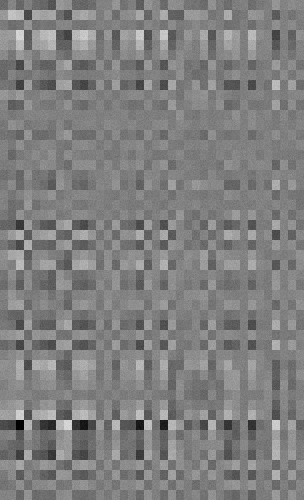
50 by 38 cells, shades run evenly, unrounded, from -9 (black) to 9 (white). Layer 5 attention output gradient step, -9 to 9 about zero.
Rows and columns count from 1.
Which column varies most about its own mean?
3
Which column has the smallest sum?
7
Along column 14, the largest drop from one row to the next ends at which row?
43
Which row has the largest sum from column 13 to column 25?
4
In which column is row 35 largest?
35
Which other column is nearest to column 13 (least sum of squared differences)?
31
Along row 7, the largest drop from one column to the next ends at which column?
10
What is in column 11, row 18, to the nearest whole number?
-1
